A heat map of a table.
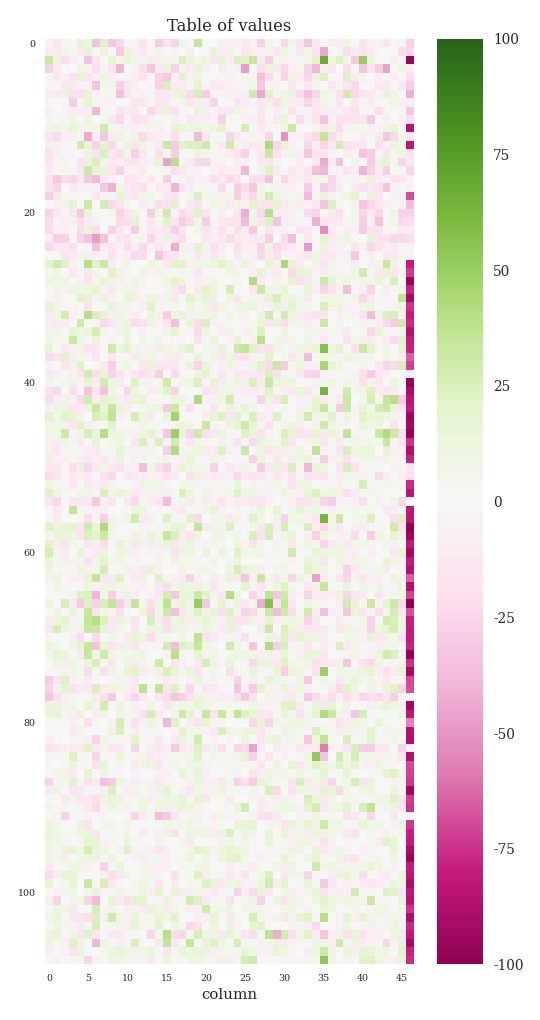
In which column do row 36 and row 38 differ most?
8
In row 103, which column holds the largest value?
35
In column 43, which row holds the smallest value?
3
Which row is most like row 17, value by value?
77
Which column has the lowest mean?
46
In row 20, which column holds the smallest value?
25
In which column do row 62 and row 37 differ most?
33
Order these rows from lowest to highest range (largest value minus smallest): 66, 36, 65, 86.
86, 65, 36, 66
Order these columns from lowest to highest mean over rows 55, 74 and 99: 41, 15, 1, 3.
1, 41, 15, 3
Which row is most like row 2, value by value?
36
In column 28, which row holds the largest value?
66
